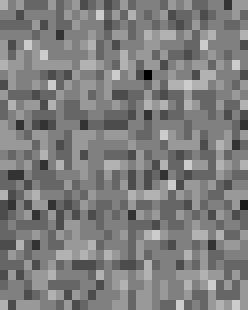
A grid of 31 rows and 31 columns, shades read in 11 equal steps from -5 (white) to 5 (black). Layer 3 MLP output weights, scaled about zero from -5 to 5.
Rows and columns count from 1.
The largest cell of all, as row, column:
8, 19
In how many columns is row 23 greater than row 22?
8
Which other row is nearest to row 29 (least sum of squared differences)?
4
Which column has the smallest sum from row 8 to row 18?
28
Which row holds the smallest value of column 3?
25
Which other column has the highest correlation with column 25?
5
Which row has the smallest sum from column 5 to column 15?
26
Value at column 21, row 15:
1
